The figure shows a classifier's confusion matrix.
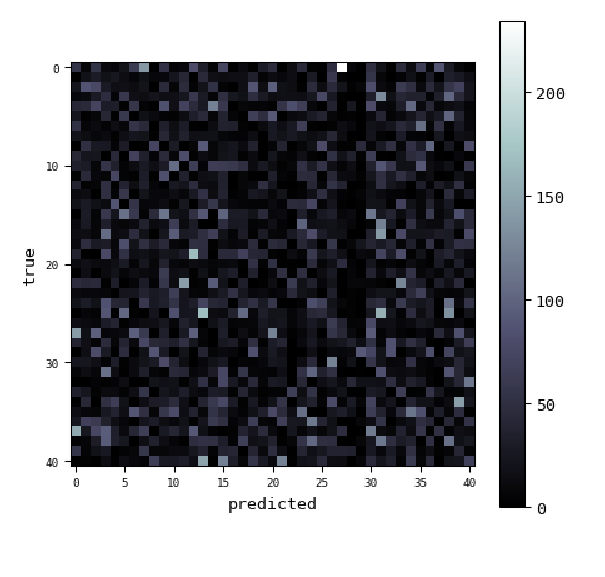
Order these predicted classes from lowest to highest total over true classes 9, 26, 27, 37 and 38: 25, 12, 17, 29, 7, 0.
29, 25, 17, 7, 12, 0
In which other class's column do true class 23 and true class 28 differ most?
32
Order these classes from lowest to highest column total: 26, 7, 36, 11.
36, 11, 7, 26
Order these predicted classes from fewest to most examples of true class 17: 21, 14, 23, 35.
21, 35, 23, 14
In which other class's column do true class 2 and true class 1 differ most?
20
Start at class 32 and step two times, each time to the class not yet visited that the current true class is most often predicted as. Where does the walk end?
13
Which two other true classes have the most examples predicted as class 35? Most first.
6, 10
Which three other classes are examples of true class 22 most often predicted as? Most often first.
11, 33, 14
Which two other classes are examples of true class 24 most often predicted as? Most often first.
38, 3
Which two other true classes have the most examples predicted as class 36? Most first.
8, 29
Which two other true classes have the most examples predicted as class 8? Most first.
29, 40
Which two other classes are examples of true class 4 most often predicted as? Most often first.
14, 34
